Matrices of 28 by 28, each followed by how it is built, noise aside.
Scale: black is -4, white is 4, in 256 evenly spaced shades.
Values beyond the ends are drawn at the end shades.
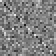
diagonal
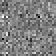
low rank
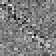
banded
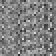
repeating rows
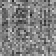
blocks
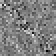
banded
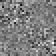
block diagonal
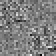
block diagonal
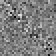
banded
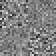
block diagonal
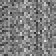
repeating rows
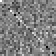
diagonal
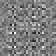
low rank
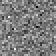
repeating rows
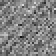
Hankel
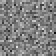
repeating rows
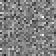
repeating rows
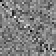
banded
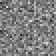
repeating rows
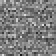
blocks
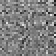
low rank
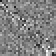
banded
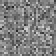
blocks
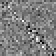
banded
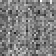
blocks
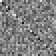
diagonal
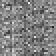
repeating rows
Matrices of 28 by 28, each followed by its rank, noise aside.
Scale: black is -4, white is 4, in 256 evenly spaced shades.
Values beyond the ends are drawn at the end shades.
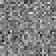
eight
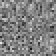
six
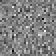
eight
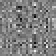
four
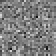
six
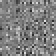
three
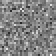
eight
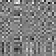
three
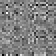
four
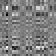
two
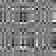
two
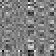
two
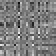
two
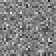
eight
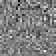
six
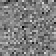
eight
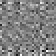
three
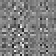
three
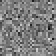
six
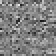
six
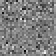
six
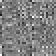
four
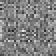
four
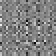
three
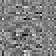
four
